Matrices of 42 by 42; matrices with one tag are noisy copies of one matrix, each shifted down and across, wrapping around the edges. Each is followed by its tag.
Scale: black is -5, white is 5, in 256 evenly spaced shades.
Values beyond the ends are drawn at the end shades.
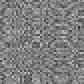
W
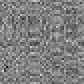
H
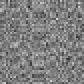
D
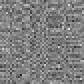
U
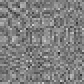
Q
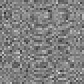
W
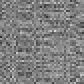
U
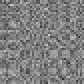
Q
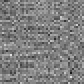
U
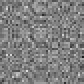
D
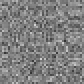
D
